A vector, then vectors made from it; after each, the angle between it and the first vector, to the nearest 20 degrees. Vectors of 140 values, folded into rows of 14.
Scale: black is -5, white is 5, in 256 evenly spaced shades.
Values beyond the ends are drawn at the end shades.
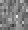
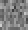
100 degrees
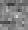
60 degrees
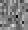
160 degrees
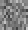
100 degrees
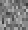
80 degrees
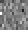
100 degrees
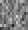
40 degrees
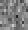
160 degrees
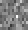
40 degrees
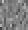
60 degrees
